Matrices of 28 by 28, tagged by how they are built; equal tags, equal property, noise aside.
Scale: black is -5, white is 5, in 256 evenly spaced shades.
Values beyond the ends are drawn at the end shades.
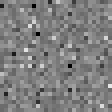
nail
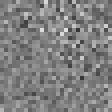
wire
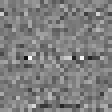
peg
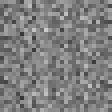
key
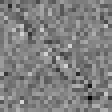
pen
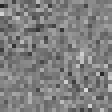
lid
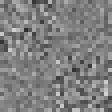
lid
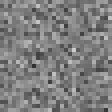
key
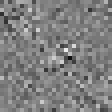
lid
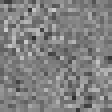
lid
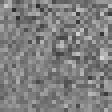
wire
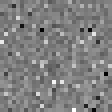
nail
